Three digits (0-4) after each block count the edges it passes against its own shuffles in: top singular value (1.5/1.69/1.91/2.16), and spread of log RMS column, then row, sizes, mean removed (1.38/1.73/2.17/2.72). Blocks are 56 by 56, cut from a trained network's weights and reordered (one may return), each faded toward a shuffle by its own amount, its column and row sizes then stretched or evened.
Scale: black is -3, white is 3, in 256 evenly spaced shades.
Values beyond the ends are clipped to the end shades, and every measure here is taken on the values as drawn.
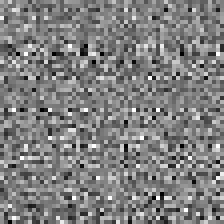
3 0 4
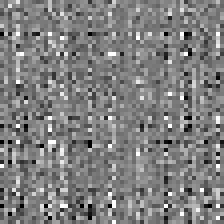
2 4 3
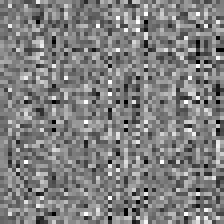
3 4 1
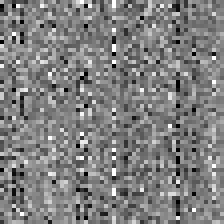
1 4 0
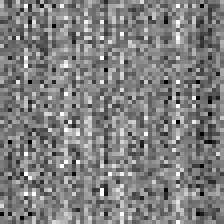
3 3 1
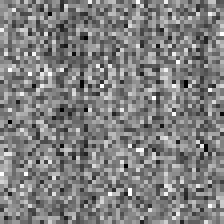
0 0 0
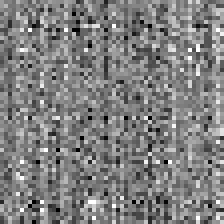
2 3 2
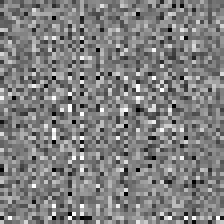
3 4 2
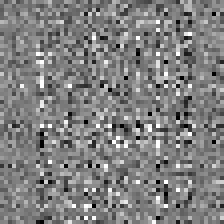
1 4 3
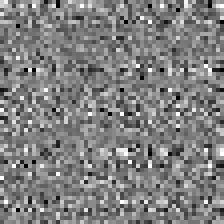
3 2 4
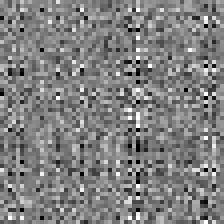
4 4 3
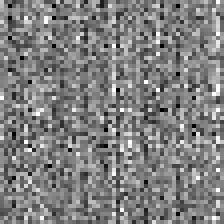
2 2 1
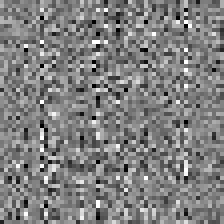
3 4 1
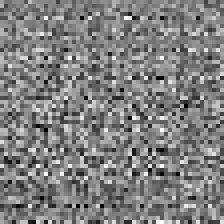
4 0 4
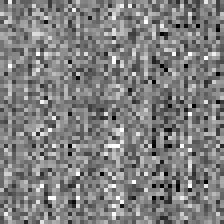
1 3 1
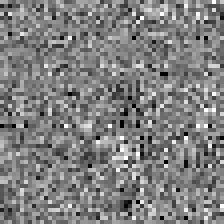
1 2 3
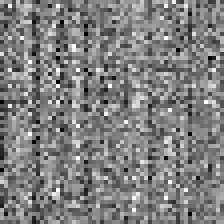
1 2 0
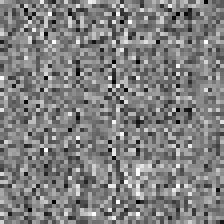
1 3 2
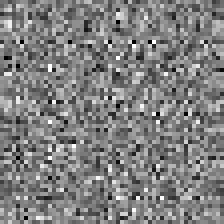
2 1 3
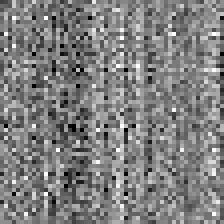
3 3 2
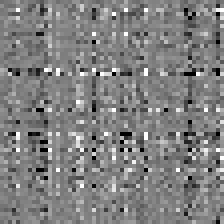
2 4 4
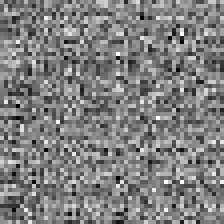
4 2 2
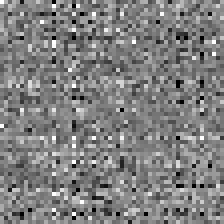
0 3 3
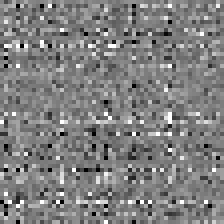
0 2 4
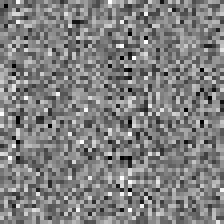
2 2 0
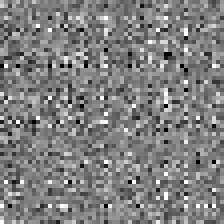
0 3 3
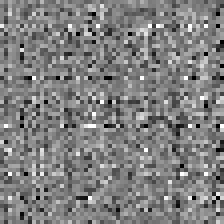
0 2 3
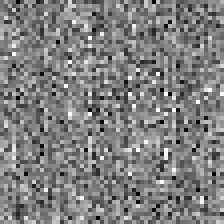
0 1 0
